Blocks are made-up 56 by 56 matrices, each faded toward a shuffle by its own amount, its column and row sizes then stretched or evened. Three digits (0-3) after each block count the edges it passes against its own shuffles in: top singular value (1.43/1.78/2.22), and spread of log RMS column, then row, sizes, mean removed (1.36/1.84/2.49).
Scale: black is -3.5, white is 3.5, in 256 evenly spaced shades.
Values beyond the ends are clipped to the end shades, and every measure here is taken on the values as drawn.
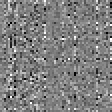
0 3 1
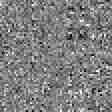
1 2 1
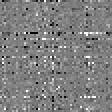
2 2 3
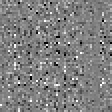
0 3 1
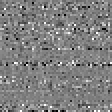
0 0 3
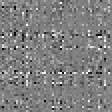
1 3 3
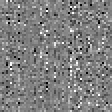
0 3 0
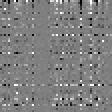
3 3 3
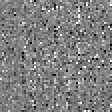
0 2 0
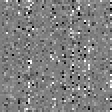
1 3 0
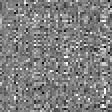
2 2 0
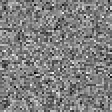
1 0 0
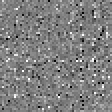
0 2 1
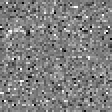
1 0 2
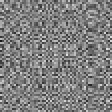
3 2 2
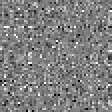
2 0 1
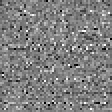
1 0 2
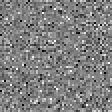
2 0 0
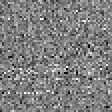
0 2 2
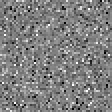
0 1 1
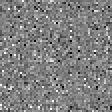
0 1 1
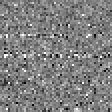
2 1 2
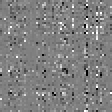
1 3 2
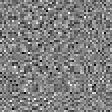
3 1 1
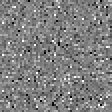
0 1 1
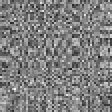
3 1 0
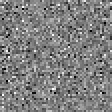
0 2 1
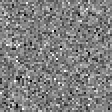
0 0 0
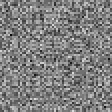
3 0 0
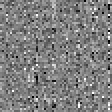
1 3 0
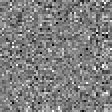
2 1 0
